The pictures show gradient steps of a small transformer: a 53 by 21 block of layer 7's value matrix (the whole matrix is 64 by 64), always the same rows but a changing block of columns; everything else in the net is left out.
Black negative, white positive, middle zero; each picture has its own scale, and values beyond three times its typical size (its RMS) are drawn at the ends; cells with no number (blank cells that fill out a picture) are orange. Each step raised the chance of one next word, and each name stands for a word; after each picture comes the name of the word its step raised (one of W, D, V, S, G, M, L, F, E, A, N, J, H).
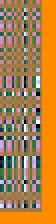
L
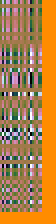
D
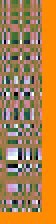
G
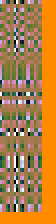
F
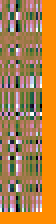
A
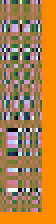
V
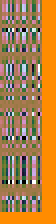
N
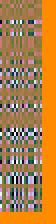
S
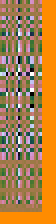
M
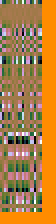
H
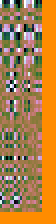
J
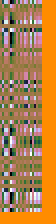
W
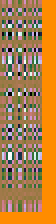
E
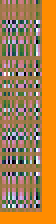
S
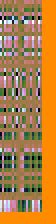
L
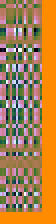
V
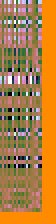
D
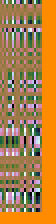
W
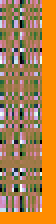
E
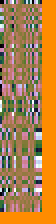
F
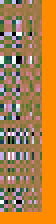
H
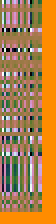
V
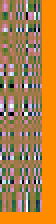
A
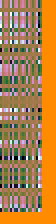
G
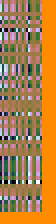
N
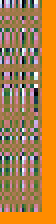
J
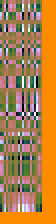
A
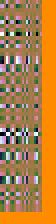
H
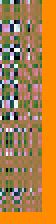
V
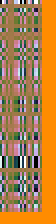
F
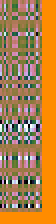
L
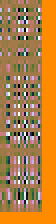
N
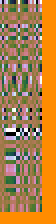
D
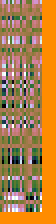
S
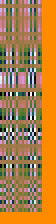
D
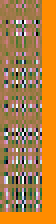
S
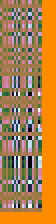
L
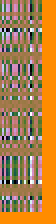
N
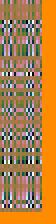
S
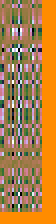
V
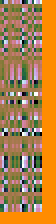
F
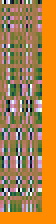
F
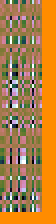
S
